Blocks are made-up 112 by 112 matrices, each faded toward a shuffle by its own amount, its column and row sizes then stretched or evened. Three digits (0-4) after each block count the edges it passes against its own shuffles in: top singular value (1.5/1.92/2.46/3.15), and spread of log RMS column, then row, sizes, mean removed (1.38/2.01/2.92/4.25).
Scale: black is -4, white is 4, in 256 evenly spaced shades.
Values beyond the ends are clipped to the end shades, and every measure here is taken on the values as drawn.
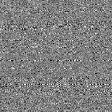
2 0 3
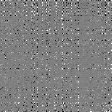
3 3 3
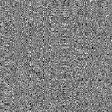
3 2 0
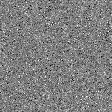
1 0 0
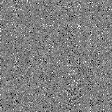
1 2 1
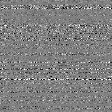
1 0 4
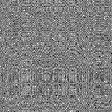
3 0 0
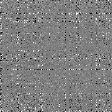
0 3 3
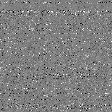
0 0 3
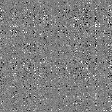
1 3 2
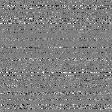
1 1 4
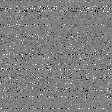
0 1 3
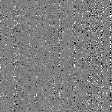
2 3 1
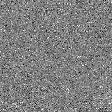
1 0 1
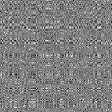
4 1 3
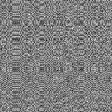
4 1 2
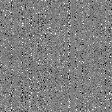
0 3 0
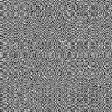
4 2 1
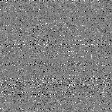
0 1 3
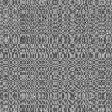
4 2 2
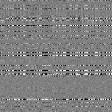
4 0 4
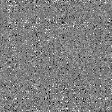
1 2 2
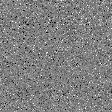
0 0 1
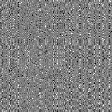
4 3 0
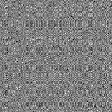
4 2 0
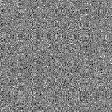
3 1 0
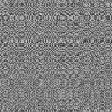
4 1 3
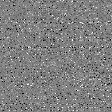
2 0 2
